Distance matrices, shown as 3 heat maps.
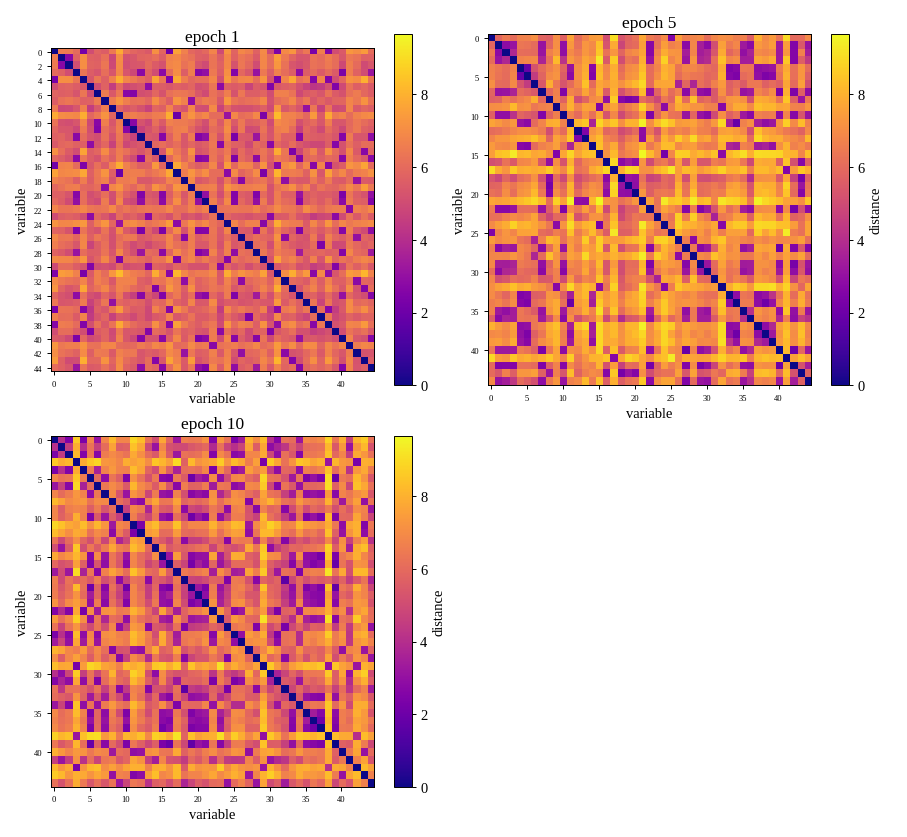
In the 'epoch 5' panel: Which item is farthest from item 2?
15
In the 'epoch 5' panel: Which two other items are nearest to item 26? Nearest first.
28, 6
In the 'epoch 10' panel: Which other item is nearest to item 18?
32
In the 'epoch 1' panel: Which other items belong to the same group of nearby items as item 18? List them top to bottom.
26, 32, 42
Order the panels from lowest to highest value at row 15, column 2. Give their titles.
epoch 1, epoch 10, epoch 5
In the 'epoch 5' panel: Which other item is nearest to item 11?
34
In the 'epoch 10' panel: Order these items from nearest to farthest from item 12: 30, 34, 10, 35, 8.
8, 10, 35, 34, 30
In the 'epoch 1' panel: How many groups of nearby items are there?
12
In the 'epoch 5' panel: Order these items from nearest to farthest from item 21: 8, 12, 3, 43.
12, 8, 43, 3
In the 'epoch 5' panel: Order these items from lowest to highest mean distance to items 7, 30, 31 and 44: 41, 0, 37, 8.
8, 0, 37, 41
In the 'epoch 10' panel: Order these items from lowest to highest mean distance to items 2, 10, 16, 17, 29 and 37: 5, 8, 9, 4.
5, 4, 9, 8
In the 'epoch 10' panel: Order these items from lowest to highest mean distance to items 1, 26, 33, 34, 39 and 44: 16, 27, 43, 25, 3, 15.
16, 25, 15, 27, 43, 3
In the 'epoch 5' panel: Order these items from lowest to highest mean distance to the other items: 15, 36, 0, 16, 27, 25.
36, 27, 16, 0, 25, 15
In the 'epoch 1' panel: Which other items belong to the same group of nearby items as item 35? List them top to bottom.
8
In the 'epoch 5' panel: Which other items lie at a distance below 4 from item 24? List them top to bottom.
9, 15, 32
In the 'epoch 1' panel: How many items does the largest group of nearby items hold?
10
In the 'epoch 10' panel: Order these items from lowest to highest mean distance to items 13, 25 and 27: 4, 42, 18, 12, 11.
18, 4, 12, 11, 42
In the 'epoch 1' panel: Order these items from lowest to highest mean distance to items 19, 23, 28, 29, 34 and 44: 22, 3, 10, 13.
3, 13, 10, 22
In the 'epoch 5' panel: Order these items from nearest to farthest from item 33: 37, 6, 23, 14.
37, 14, 6, 23
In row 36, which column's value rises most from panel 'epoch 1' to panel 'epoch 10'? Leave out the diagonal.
38
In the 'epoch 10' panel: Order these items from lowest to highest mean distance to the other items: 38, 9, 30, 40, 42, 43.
9, 30, 40, 43, 42, 38
